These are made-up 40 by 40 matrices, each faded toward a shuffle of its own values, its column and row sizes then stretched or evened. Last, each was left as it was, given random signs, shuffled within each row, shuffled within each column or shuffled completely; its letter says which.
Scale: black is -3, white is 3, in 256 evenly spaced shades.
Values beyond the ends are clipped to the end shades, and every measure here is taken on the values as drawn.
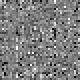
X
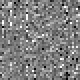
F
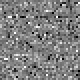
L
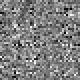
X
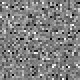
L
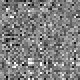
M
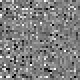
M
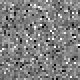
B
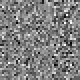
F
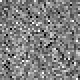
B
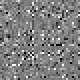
M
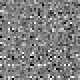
X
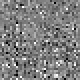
M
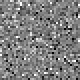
B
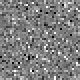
B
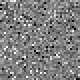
B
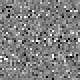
L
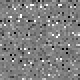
L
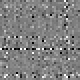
M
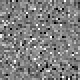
B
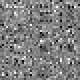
M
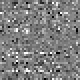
M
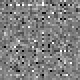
X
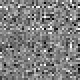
M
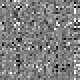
M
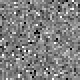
B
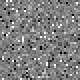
B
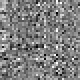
M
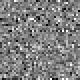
L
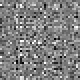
M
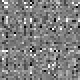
M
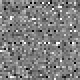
L
